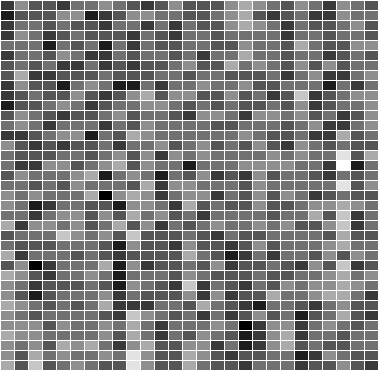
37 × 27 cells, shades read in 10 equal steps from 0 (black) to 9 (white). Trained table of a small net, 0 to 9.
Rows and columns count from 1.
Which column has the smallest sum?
9
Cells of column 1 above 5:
6
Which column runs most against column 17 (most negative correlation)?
1
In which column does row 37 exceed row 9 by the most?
10
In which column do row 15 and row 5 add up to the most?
22
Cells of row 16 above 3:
20
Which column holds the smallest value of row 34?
18
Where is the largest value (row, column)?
17, 25
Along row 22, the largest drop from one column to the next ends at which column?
26
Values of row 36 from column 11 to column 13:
5 3 3
